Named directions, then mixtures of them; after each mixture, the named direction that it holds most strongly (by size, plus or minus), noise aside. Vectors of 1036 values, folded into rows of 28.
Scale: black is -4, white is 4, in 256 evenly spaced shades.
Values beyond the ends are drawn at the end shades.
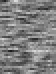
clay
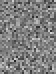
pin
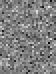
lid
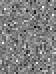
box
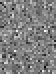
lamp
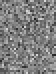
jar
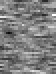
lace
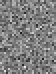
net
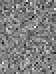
box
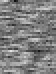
clay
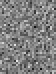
box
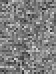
pin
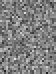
net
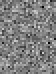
lid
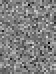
lid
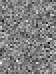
lid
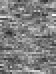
lace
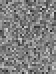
jar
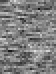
clay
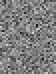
net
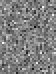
box
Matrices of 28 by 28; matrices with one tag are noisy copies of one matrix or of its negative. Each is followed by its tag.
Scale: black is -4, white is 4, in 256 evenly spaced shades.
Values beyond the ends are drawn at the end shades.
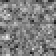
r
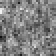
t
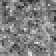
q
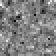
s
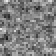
r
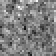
q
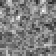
s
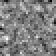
r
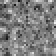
r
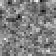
s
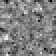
r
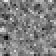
r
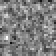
r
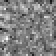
r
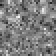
s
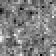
t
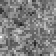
t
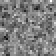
r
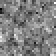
t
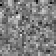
s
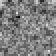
s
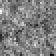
t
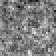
q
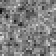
t
